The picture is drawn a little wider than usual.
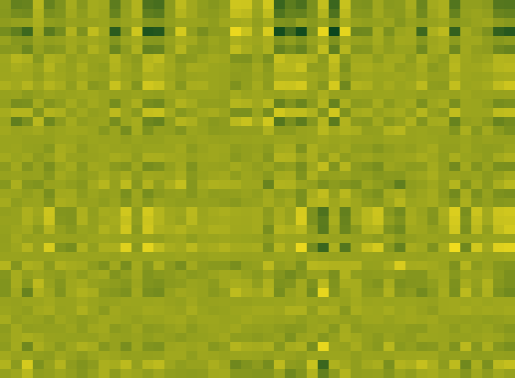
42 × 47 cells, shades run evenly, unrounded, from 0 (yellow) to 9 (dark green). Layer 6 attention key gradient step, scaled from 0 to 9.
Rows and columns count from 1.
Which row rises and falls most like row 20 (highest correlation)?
17
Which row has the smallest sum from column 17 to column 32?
10
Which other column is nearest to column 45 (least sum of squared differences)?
8
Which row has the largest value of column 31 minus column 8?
4
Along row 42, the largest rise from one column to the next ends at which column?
30
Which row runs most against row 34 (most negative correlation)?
40
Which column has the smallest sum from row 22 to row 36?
28
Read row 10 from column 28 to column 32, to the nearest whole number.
1 3 4 1 5
